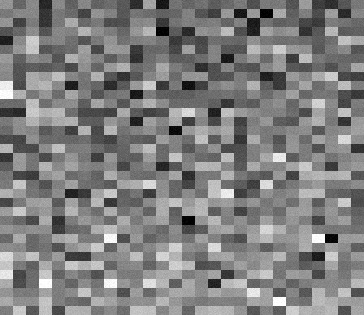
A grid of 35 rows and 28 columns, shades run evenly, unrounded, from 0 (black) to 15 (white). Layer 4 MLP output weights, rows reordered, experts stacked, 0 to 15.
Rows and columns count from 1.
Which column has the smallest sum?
19
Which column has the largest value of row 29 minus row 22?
26
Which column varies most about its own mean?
1
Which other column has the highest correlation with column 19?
4
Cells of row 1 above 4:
23
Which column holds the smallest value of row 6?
11
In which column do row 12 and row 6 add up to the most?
3
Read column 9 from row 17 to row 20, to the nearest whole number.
5 9 8 10
